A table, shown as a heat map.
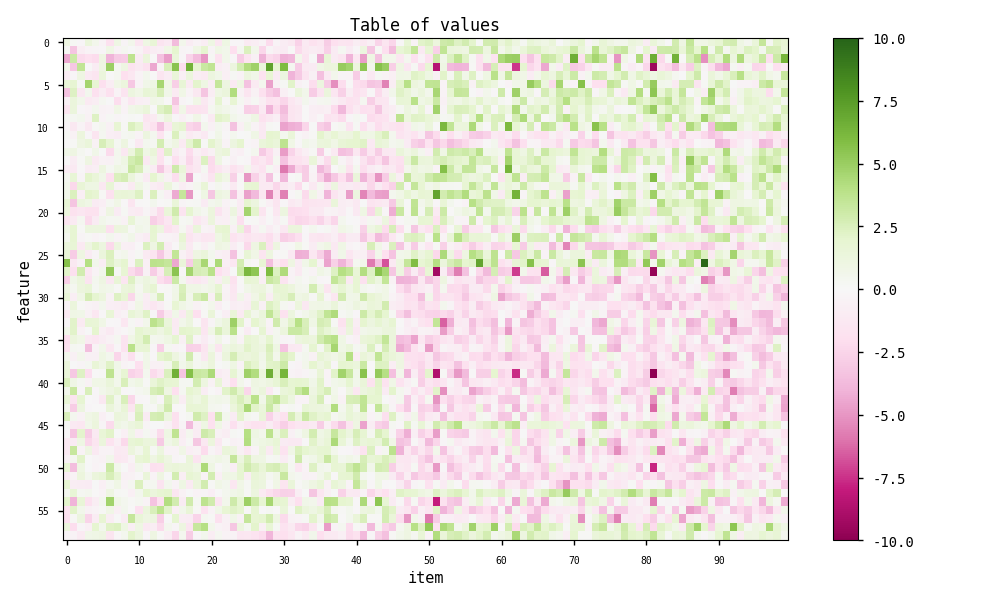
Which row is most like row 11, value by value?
31
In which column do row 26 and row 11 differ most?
88
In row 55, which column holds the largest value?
13
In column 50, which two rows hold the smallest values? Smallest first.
56, 36
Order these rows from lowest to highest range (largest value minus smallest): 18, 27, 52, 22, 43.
22, 52, 43, 18, 27
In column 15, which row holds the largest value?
39
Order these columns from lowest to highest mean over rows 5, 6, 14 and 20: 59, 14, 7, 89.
7, 14, 59, 89
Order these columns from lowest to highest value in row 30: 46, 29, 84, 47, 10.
84, 47, 46, 10, 29
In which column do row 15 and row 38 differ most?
30
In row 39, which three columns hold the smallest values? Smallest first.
81, 51, 62
